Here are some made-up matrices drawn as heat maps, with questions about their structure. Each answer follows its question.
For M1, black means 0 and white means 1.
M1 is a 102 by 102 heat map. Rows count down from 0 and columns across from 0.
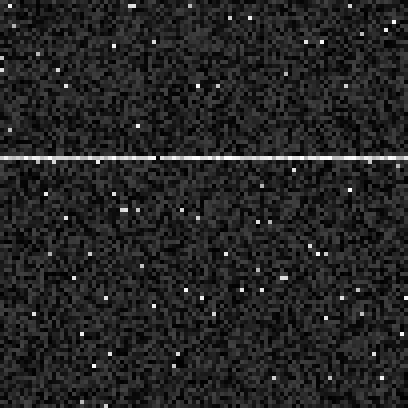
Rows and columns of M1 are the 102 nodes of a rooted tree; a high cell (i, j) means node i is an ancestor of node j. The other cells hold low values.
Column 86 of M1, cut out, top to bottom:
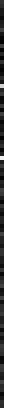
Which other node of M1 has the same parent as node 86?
54
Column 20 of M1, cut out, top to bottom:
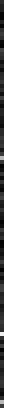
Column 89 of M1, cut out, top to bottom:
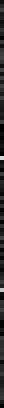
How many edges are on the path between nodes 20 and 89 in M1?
5
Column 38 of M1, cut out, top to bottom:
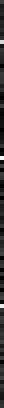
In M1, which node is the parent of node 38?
76
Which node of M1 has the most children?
39
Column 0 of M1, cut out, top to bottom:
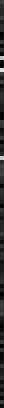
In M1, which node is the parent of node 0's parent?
17
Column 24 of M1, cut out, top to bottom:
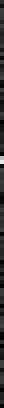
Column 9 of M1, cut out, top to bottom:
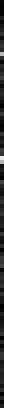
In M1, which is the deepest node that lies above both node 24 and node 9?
40
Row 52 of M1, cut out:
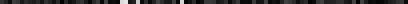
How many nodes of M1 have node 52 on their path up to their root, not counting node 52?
4
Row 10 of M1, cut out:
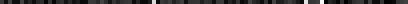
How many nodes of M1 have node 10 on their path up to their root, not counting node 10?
3
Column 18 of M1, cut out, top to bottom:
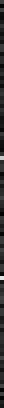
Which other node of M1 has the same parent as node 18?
70
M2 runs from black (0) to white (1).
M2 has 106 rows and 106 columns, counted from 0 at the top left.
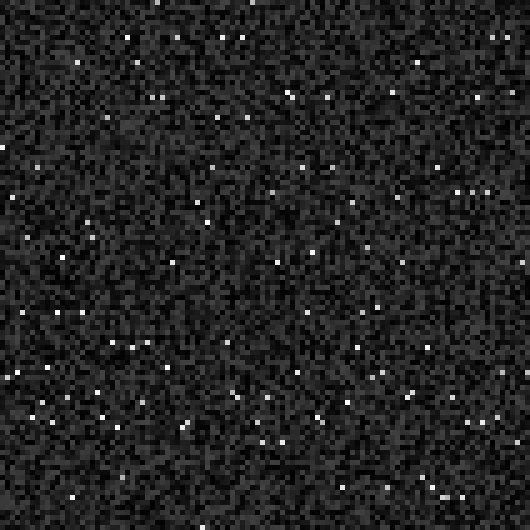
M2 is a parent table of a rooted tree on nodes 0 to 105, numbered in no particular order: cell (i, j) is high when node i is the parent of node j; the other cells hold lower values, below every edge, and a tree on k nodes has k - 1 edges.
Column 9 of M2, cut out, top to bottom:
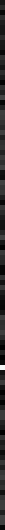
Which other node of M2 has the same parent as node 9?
33
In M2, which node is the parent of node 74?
75
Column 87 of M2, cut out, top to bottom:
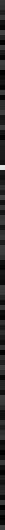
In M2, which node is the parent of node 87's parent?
73
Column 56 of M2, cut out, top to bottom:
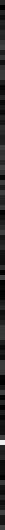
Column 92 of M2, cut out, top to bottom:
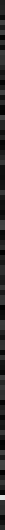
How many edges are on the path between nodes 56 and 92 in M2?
3
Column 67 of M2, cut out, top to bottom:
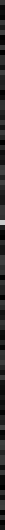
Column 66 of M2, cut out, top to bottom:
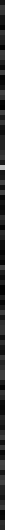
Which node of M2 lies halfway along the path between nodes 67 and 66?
7
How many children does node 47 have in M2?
2
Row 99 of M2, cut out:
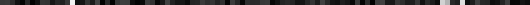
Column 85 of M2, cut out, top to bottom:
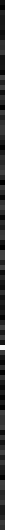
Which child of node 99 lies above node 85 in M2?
88
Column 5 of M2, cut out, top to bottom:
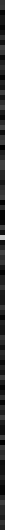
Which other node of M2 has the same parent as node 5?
18
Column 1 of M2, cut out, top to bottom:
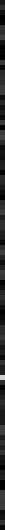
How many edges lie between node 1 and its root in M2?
9
